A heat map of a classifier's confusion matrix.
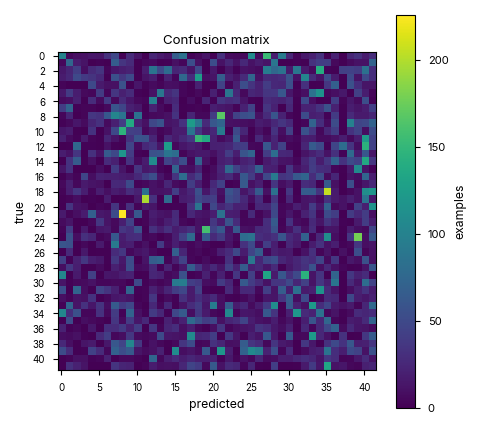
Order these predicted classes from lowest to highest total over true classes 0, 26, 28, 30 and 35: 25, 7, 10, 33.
10, 7, 33, 25
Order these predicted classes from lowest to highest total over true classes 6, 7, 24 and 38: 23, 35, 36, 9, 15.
23, 15, 36, 9, 35
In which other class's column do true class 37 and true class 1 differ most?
33
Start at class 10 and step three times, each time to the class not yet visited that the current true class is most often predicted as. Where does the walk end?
4
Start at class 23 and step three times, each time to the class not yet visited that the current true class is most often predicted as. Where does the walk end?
18
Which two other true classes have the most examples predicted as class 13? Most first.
5, 27
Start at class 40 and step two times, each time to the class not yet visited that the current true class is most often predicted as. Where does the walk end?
14
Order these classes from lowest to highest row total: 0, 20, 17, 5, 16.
17, 20, 5, 0, 16
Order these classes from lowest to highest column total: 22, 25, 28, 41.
22, 25, 41, 28
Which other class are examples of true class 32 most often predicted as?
30
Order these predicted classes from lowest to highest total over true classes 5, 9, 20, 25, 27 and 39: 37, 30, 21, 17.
37, 30, 17, 21
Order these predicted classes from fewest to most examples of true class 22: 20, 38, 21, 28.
38, 21, 20, 28
